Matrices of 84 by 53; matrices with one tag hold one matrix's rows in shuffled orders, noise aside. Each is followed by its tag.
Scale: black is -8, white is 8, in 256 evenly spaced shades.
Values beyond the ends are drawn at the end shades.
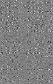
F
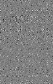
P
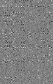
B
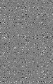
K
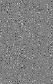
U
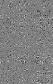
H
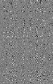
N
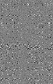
F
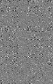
F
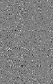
U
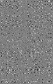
F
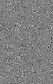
U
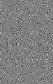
P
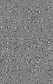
F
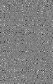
K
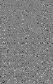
K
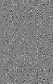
N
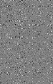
U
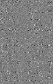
F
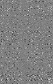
F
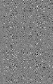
N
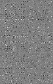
B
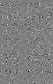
F
